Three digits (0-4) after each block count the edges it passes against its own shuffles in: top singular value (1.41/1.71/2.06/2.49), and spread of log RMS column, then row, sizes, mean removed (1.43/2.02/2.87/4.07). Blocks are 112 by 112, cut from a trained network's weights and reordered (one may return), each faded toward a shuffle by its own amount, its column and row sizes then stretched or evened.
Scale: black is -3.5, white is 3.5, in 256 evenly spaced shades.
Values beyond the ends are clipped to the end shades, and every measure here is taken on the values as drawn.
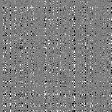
3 4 3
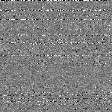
3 0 3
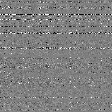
4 1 3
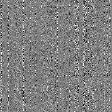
0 4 1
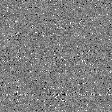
0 1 2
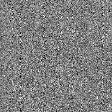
0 3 0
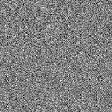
3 1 1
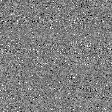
0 1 2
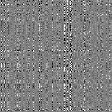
4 4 2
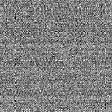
3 1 0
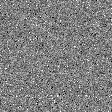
0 0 0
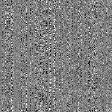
2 4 0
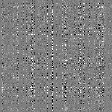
1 4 3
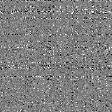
0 2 3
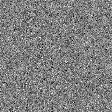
0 1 0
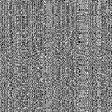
4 2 0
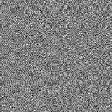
4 1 1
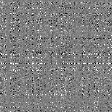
2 3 3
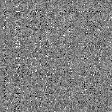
2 3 1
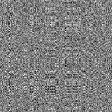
4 2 1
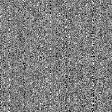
1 3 0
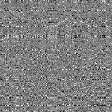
4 1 3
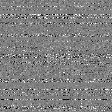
0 0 4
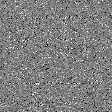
0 0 2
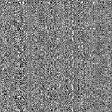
3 3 1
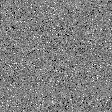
0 0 1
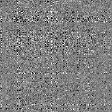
0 3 3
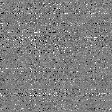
1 2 3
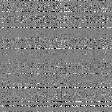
2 2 4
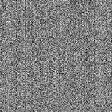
3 1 1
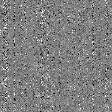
0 3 1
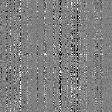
3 4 2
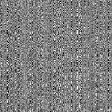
4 4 0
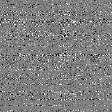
2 1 4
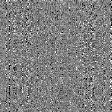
3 3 0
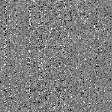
1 3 0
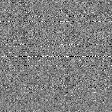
2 0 3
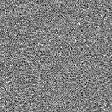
3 0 1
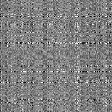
4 2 3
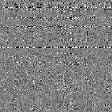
3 2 3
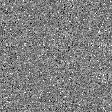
0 1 0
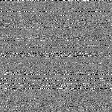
0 0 4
